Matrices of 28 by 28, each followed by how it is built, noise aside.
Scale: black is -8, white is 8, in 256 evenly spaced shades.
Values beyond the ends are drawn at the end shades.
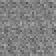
repeating columns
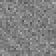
Toeplitz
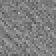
Toeplitz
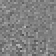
lower triangular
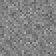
Toeplitz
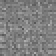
blocks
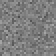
repeating rows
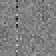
uneven columns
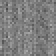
blocks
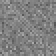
Toeplitz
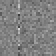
uneven columns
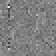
uneven columns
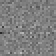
uneven rows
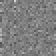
uneven columns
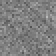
Toeplitz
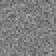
repeating rows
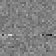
uneven rows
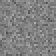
repeating rows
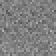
repeating columns
